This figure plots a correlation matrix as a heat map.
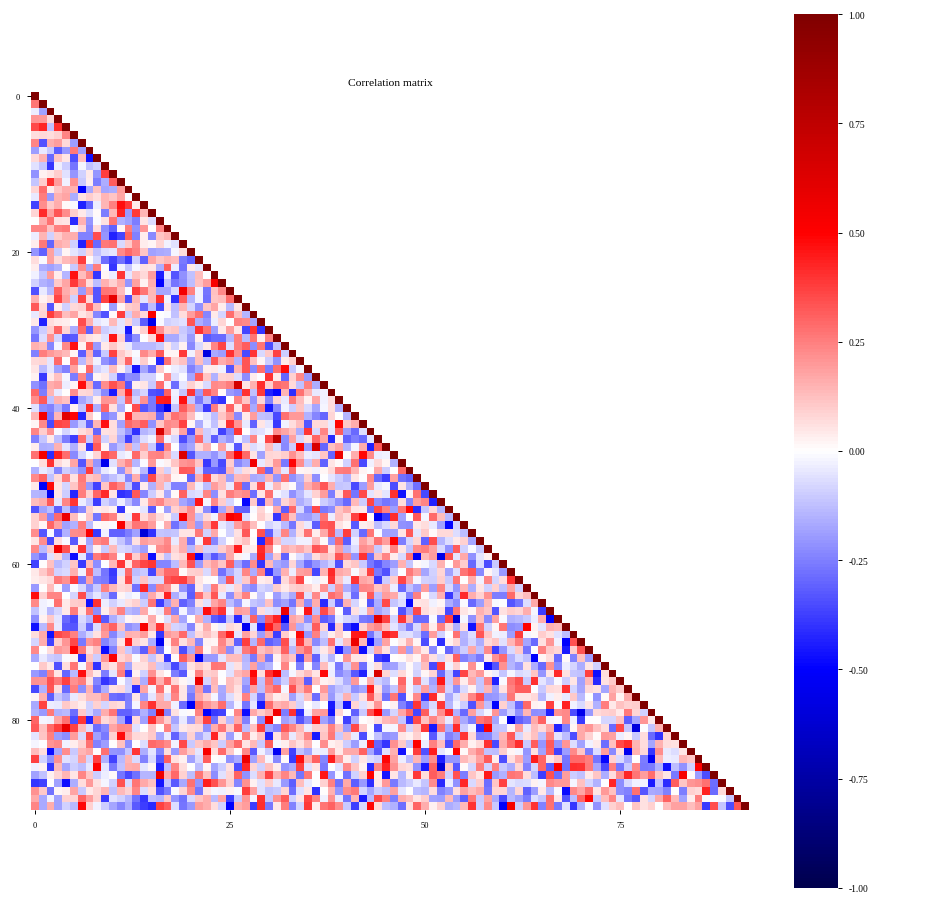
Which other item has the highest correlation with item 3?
58
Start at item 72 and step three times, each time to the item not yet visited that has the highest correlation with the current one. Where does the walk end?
37
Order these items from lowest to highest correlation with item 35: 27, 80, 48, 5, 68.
80, 68, 48, 5, 27
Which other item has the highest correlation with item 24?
23
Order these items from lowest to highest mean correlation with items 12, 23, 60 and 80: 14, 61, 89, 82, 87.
87, 61, 89, 82, 14
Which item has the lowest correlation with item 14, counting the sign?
56
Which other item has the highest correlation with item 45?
36
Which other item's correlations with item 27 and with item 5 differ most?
52
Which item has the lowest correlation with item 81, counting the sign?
77
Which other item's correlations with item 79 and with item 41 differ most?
70
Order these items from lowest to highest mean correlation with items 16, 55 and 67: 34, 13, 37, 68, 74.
34, 13, 37, 68, 74
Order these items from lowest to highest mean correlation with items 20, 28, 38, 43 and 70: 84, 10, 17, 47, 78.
78, 10, 84, 17, 47
